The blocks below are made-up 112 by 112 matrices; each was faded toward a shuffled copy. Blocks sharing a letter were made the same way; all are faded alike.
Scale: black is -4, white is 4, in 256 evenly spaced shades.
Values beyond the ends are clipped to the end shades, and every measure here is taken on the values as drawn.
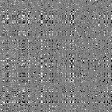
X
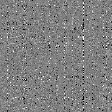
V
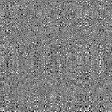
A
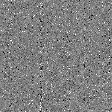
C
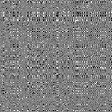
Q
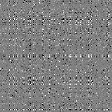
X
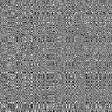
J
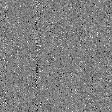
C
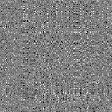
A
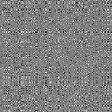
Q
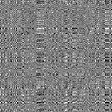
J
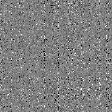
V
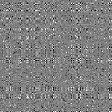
Q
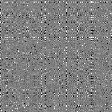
X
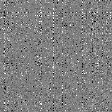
V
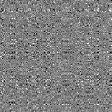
A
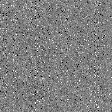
C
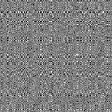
J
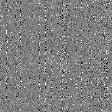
V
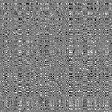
Q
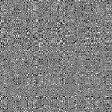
A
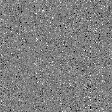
C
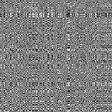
J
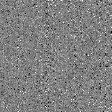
C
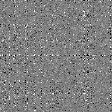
V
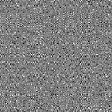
A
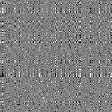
Q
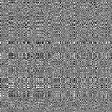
J
